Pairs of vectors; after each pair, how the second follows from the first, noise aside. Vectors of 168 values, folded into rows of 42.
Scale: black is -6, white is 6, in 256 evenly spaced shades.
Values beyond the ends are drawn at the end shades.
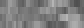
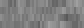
negated, shrunk.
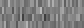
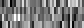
wrapped around, scaled up.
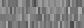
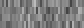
sign-scrambled.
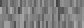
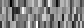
wrapped around, scaled up.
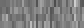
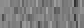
negated, partly zeroed.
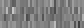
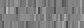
wrapped around, partly zeroed.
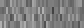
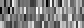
wrapped around, scaled up.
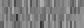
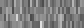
negated.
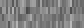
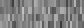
reversed, negated.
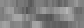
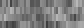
wrapped around, negated.
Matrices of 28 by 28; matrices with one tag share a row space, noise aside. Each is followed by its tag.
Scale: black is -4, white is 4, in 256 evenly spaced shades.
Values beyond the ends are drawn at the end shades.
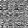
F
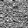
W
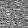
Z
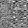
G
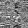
Z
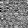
F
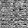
G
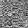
W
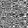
G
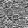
W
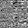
G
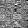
Z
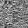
W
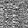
W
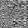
G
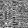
W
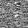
Z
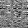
Z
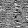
Z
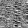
Z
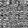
F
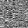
W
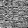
W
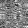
Z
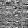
Z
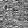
W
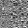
G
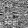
W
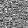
W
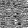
Z
